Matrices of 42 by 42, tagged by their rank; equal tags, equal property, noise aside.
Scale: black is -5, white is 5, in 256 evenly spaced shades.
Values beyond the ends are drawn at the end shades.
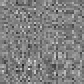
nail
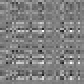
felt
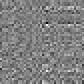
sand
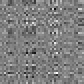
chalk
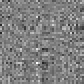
nail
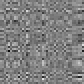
chalk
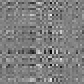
felt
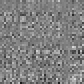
nail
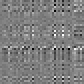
felt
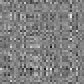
chalk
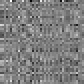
chalk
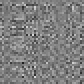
sand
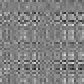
felt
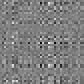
felt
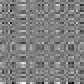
felt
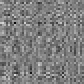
sand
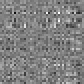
sand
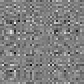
chalk
